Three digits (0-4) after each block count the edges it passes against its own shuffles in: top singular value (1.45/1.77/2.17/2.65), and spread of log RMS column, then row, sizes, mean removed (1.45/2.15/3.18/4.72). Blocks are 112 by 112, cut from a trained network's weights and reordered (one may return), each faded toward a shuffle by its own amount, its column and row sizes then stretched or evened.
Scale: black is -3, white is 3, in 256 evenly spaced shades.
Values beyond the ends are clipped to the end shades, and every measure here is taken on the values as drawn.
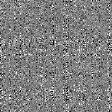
0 3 2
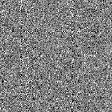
2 2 1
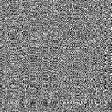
4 1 1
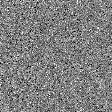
0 1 0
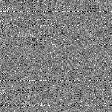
2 1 2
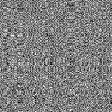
4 0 0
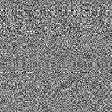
4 0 2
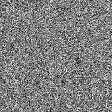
1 1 0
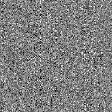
1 2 0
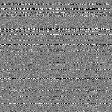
4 0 4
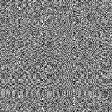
4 1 0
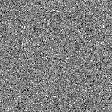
2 0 0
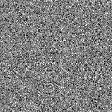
2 1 0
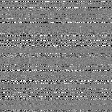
3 1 4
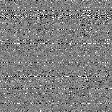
3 1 3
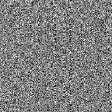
2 2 0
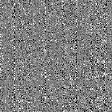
1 3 2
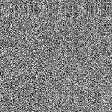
3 1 0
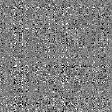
1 3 3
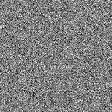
2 0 0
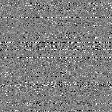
3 1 3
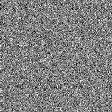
2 0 1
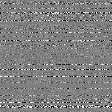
2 0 4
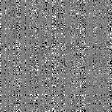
0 4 3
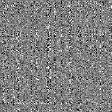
1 3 2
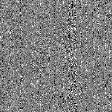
0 3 0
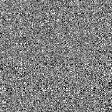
1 1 2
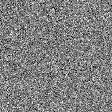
1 0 0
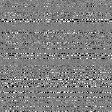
1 1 4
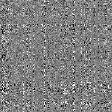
2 3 2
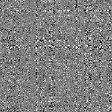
3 3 2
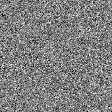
1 0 1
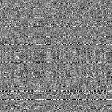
4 0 3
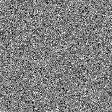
0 1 0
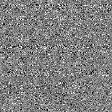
0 1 3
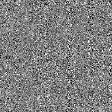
0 2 1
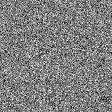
0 0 0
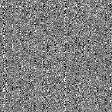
1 3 1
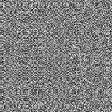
4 1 0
